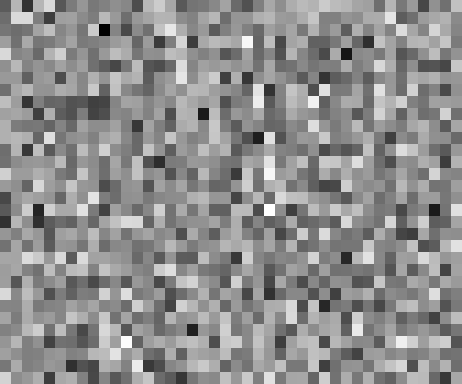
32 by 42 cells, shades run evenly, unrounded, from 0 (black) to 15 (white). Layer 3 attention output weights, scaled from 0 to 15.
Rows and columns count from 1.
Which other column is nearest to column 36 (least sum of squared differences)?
2
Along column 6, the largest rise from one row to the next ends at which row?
8
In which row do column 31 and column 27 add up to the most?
27
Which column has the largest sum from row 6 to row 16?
17
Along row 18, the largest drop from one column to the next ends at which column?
4
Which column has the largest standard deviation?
25
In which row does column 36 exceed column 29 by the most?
19
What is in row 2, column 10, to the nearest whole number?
11
